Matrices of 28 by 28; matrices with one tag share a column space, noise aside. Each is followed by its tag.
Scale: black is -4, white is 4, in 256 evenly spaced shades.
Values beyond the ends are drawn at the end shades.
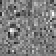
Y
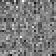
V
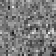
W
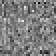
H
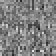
W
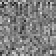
H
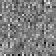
V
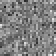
V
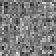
H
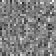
V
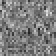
Y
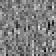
W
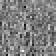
W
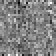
V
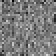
V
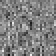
W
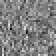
W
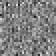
H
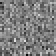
H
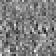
W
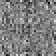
V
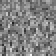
W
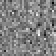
Y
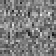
Y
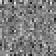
V
